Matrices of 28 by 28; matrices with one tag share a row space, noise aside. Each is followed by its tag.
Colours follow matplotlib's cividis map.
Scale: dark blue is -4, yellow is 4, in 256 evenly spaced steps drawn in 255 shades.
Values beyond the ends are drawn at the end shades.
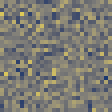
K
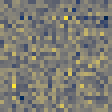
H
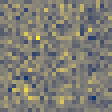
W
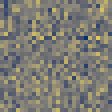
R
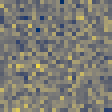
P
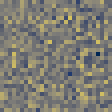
H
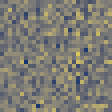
H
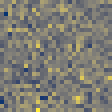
P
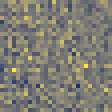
P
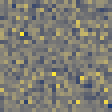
H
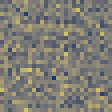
W
